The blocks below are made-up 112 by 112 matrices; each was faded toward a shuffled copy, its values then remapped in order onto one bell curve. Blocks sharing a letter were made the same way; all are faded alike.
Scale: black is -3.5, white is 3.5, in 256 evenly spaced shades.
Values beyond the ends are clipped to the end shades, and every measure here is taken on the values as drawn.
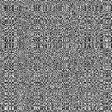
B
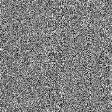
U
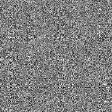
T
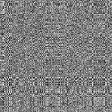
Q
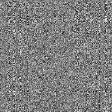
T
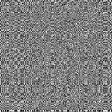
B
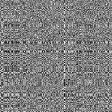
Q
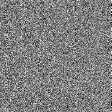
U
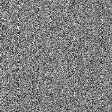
U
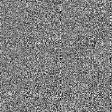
T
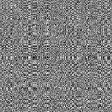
B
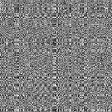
B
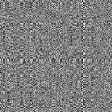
Q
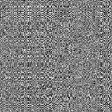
Q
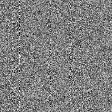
U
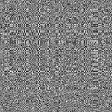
B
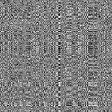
B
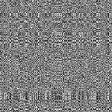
Q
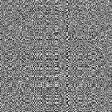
Q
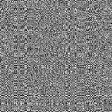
Q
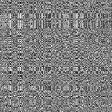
B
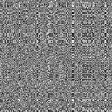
Q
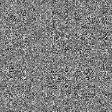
T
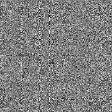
T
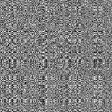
Q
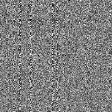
T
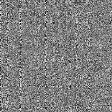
T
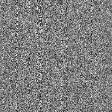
U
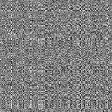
Q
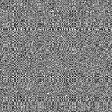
B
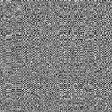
B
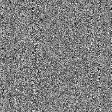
U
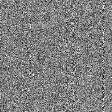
U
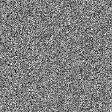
U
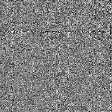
T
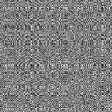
B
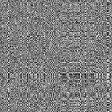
B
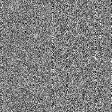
U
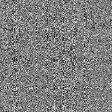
T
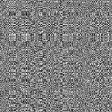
Q
